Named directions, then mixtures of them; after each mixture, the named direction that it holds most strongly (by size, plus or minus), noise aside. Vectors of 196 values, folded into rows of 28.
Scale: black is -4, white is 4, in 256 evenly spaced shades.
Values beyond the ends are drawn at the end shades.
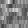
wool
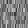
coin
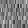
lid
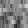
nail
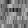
wool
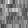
wool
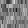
wool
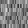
lid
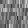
lid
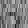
coin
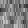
nail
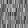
coin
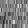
lid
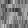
wool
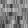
nail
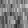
nail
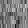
coin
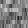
wool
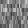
lid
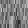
lid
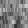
nail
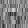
coin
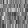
coin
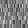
lid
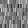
lid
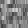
wool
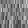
lid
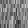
lid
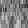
nail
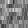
wool
